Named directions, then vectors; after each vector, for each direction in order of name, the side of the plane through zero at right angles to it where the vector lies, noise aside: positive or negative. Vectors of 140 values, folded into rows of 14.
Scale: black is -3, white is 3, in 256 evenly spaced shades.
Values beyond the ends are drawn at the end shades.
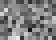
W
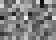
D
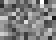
negative, negative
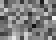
positive, positive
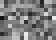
positive, positive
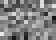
negative, negative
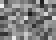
positive, positive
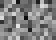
negative, positive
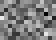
negative, negative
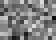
negative, negative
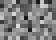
negative, positive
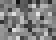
negative, positive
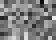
positive, positive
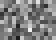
positive, negative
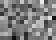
negative, negative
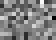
negative, negative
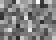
positive, negative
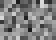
negative, positive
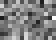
positive, positive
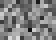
negative, positive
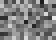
positive, positive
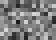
negative, negative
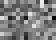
negative, negative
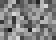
negative, positive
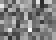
positive, negative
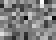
negative, negative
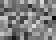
negative, negative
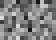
negative, positive
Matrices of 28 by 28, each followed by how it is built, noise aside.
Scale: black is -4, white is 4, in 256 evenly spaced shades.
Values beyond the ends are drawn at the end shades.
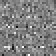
uneven rows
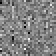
uneven columns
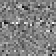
uneven rows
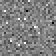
sparse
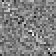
banded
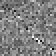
banded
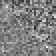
upper triangular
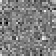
low rank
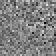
upper triangular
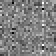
uneven columns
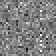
uneven columns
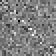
banded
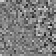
upper triangular
